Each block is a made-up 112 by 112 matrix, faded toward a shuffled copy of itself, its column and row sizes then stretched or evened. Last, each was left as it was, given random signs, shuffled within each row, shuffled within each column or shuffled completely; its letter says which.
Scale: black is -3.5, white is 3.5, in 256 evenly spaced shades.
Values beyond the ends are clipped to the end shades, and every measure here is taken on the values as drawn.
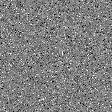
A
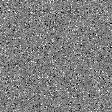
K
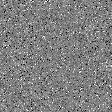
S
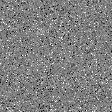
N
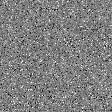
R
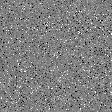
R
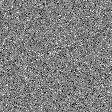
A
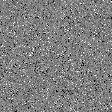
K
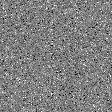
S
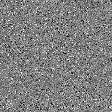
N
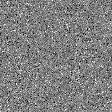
S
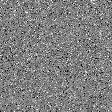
R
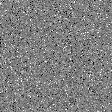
S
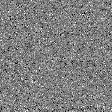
N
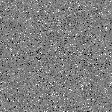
K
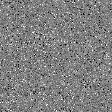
K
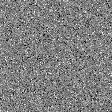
R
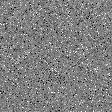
A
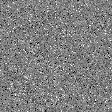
S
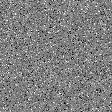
A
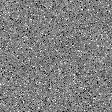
A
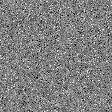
S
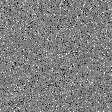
A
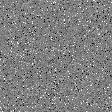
S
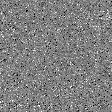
K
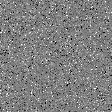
S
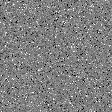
A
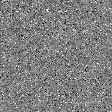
K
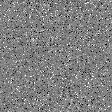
K
